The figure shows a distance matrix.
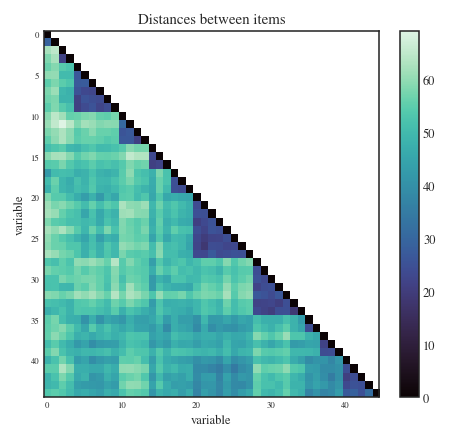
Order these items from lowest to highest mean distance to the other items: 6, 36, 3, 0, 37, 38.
38, 36, 37, 6, 3, 0
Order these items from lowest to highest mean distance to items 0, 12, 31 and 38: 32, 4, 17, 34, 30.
34, 30, 17, 32, 4
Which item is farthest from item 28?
9
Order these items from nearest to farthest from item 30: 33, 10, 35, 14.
33, 14, 35, 10
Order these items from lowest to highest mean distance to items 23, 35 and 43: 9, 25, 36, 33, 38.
25, 36, 38, 9, 33
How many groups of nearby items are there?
11
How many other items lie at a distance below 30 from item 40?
4
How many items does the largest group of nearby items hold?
8
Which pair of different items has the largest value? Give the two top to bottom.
2, 11
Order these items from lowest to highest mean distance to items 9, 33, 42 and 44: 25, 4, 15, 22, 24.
4, 25, 22, 24, 15
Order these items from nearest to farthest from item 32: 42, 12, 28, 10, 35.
28, 35, 42, 10, 12
